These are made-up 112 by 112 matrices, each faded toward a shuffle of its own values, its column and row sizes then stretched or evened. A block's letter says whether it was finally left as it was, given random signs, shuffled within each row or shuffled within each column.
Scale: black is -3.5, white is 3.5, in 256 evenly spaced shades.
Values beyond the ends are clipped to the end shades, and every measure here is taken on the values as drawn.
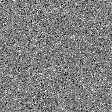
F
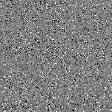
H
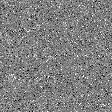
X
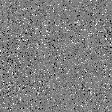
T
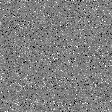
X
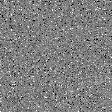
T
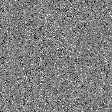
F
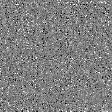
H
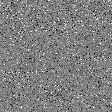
X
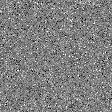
X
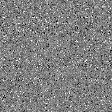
T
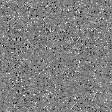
T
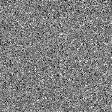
T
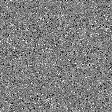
X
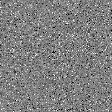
H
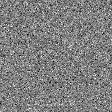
X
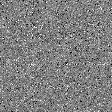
T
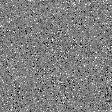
F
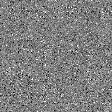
T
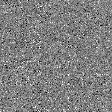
T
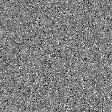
F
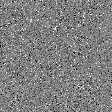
F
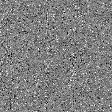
F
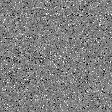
X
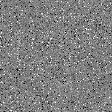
T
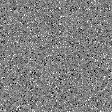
T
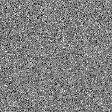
T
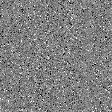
F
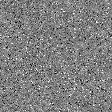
X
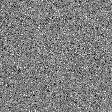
X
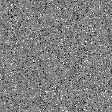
F
